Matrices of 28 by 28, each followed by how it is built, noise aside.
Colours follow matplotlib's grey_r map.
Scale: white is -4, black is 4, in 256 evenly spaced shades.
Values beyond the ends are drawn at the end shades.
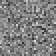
noise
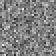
noise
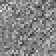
Hankel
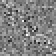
banded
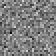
repeating columns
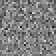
repeating columns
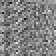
repeating rows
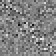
banded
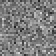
noise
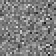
repeating rows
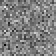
repeating rows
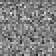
repeating columns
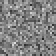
noise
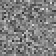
noise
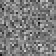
repeating rows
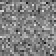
repeating columns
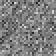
Hankel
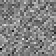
Hankel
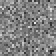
repeating rows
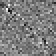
banded
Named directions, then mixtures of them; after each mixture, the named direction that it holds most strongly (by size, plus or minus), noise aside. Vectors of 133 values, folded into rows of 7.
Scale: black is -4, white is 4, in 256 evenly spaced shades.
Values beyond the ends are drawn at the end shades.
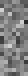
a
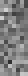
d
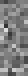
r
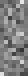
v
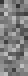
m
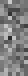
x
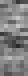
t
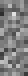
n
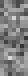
m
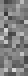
r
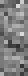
v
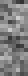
t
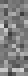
r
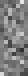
v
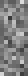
v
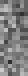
d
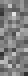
n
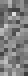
n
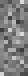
v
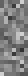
v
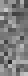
d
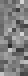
v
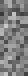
n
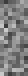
r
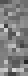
r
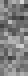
t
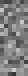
a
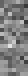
a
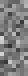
a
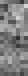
t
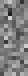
v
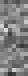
r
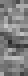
t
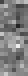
t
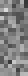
d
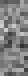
r
